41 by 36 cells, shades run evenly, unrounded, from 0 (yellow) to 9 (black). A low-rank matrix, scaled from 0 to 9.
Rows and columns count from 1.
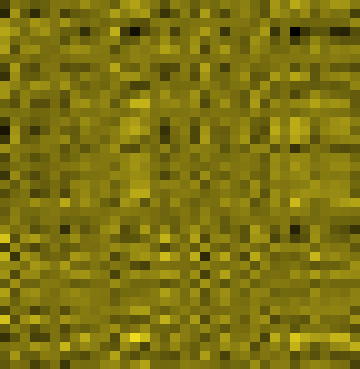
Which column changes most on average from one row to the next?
1
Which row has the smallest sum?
38
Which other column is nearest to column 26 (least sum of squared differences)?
32
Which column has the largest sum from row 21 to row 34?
21
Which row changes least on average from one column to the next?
7
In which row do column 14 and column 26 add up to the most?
4
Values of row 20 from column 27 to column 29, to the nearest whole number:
5 3 4
